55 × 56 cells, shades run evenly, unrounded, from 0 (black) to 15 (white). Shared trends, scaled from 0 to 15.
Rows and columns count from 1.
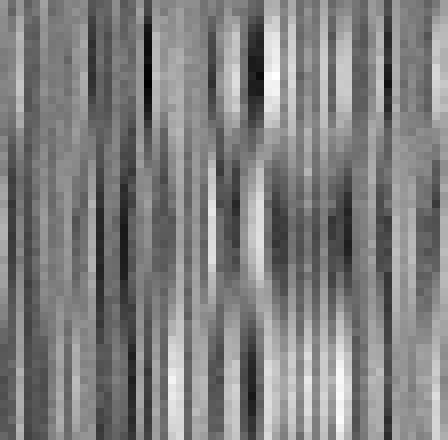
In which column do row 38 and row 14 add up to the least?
49
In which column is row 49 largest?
43
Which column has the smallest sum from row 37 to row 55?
17
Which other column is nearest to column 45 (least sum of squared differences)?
5
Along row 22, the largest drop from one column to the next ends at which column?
28
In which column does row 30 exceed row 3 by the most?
33
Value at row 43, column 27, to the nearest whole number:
6
